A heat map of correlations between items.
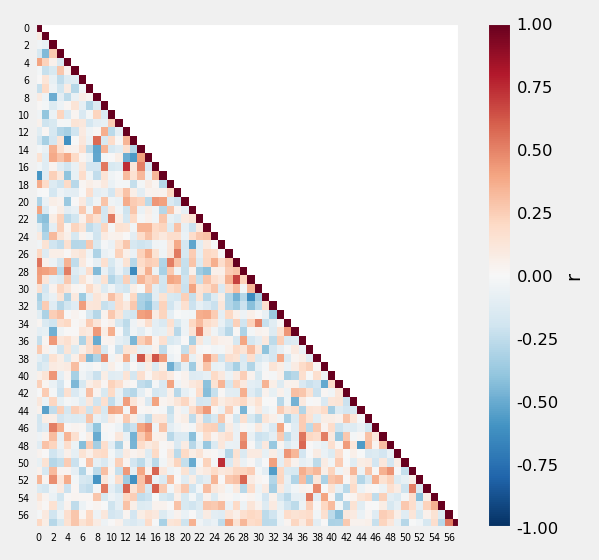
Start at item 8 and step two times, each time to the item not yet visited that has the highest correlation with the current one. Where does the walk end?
44
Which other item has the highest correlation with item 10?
22
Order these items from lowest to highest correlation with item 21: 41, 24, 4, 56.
4, 56, 41, 24
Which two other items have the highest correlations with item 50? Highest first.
25, 32
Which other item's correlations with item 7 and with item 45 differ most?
34
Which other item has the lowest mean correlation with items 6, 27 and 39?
31
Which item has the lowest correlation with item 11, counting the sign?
48
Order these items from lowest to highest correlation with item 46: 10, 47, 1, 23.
1, 10, 47, 23
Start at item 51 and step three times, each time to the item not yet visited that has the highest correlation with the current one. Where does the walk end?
53
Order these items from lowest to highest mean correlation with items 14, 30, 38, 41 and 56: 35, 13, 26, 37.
13, 37, 35, 26
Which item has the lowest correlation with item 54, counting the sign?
52
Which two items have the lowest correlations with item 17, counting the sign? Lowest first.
0, 4
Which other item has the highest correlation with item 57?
56
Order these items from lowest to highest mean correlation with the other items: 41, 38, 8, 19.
8, 41, 19, 38
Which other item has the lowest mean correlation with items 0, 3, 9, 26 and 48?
32
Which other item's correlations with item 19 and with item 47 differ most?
39
